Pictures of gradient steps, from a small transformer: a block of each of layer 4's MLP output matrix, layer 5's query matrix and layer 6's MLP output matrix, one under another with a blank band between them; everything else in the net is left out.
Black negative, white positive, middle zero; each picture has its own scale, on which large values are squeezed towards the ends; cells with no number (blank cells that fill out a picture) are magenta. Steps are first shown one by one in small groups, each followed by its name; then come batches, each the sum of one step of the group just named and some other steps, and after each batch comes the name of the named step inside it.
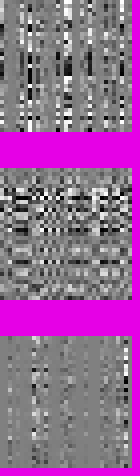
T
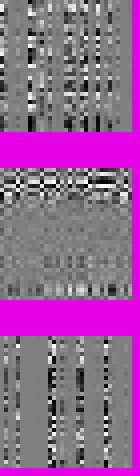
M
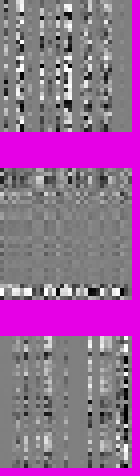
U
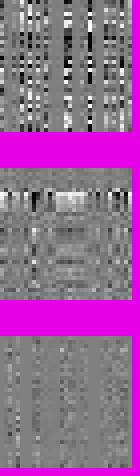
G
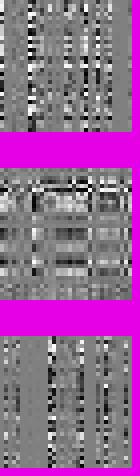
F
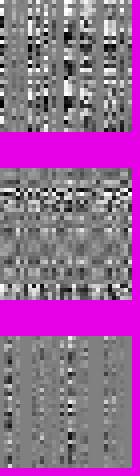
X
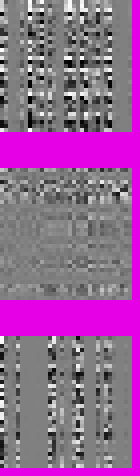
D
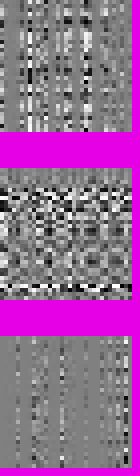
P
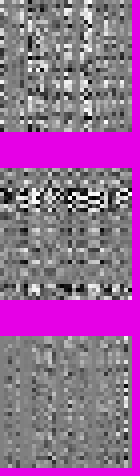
X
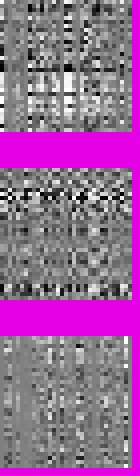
T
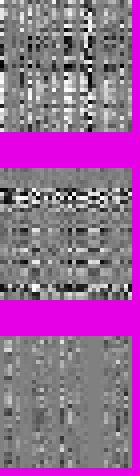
G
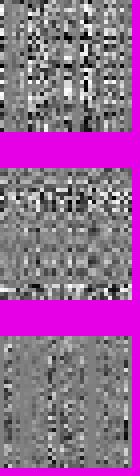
X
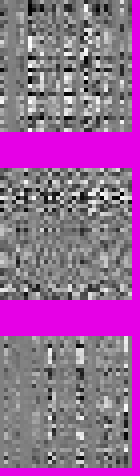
T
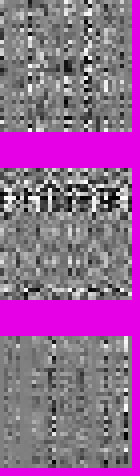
M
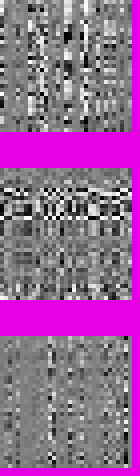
X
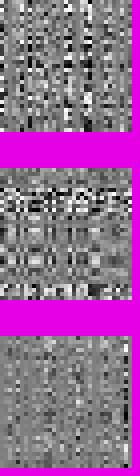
U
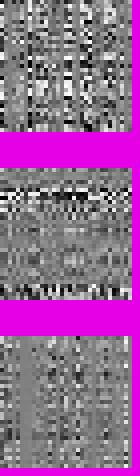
D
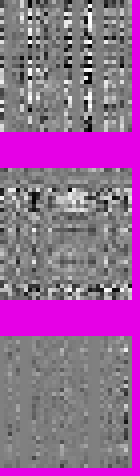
G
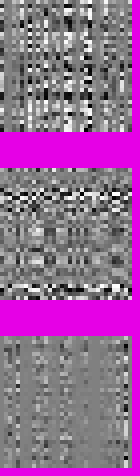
P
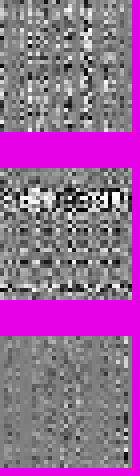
P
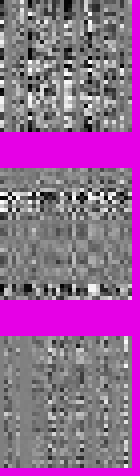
G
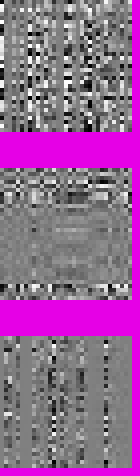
M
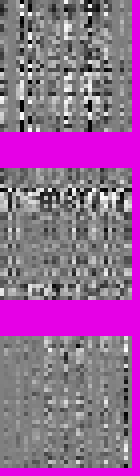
U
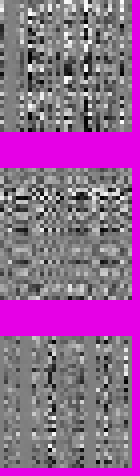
T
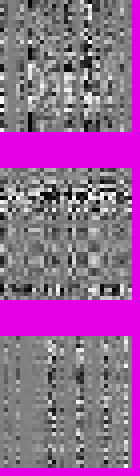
M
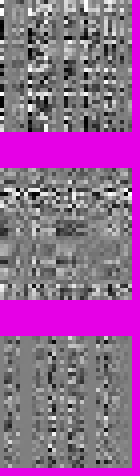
X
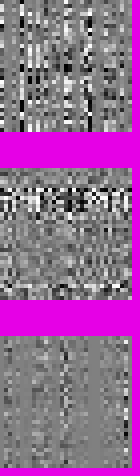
P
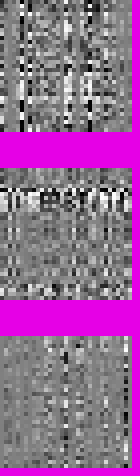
U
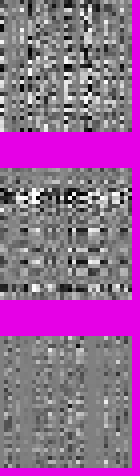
X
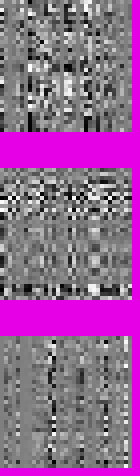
M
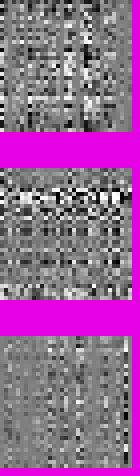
U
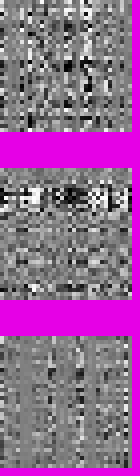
D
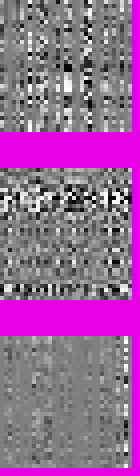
T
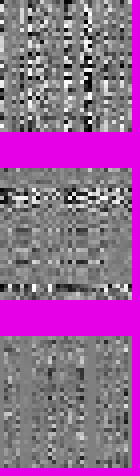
G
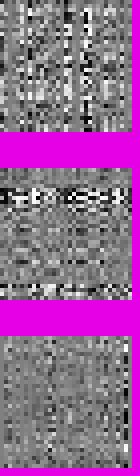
U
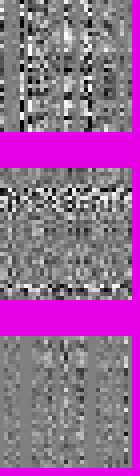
P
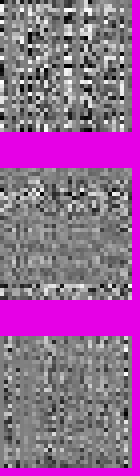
U
